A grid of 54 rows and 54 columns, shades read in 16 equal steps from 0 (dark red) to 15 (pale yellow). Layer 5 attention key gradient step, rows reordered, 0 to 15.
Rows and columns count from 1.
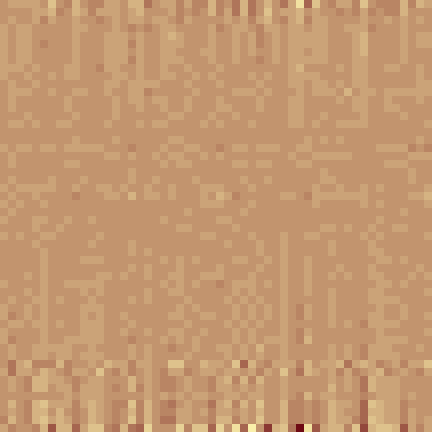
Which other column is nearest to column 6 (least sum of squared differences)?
48
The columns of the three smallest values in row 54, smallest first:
38, 34, 46
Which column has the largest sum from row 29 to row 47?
36
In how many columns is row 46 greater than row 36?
28
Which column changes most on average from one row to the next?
17
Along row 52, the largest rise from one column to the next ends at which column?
47
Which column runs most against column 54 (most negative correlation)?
31
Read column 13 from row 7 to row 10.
9 9 8 9
